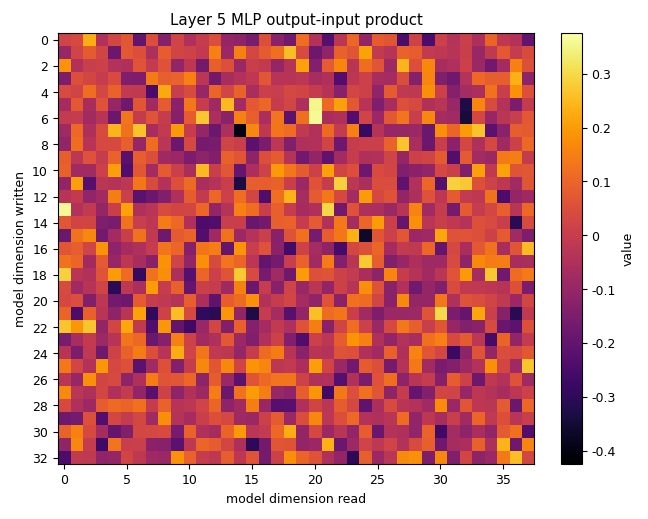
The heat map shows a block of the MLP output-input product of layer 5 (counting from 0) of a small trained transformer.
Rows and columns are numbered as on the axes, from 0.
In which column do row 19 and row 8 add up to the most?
7
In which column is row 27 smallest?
21
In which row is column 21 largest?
13
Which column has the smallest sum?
31
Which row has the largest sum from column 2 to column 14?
18
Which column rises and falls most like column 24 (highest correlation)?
14
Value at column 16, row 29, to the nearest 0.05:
0
